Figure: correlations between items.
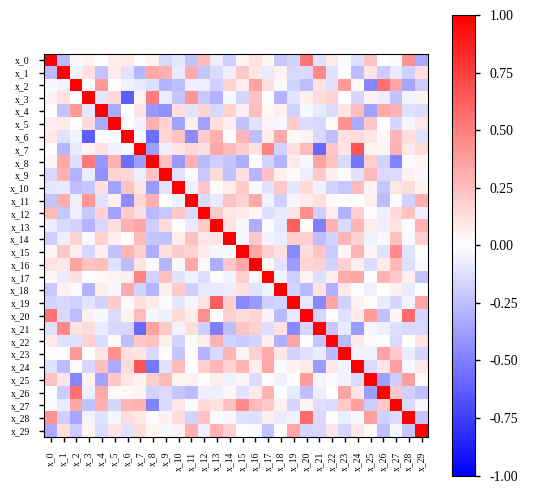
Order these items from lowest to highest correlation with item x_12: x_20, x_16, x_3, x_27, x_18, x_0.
x_3, x_18, x_16, x_27, x_0, x_20
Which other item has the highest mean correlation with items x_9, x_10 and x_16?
x_15
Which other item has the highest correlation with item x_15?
x_27
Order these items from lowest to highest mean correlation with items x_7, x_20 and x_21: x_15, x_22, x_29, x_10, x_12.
x_29, x_22, x_10, x_12, x_15
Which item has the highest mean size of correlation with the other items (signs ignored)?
x_8
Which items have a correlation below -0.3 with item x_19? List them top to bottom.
x_15, x_16, x_21
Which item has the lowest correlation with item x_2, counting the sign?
x_25
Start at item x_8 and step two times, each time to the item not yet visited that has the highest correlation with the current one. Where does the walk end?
x_11
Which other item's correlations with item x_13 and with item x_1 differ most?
x_21
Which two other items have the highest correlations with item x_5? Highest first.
x_23, x_8
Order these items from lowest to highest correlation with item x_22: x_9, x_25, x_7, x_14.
x_14, x_25, x_9, x_7
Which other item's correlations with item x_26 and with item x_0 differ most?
x_20
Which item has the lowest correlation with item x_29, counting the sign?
x_0
